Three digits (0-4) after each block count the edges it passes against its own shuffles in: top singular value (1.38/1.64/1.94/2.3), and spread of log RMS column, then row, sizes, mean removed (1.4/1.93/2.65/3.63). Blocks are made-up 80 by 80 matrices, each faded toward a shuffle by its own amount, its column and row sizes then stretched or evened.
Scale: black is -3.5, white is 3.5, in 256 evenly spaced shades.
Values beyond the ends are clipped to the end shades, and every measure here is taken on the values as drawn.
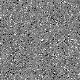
1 1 1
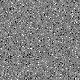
2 0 0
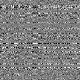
4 0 4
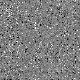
0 2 0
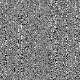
2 3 0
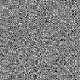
4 2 0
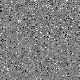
2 1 1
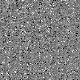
0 1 2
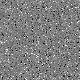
0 1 0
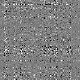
1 3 3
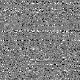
3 0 3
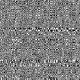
4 1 3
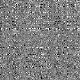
2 2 3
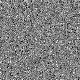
1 0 0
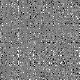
2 3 2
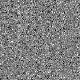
2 1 0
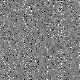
1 2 0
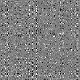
4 3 2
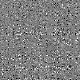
2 2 2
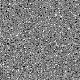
2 1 0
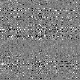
2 2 4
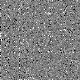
1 2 1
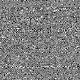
1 0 3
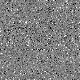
0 0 2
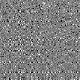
4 1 2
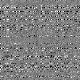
4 1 4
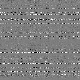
2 1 4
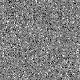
2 0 0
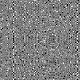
4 2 0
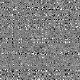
3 2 3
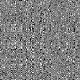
4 2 1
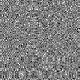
4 0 0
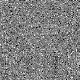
2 1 0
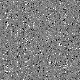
2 2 0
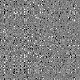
4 2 2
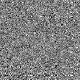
2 0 2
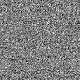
2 0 2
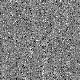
1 1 0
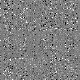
0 3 2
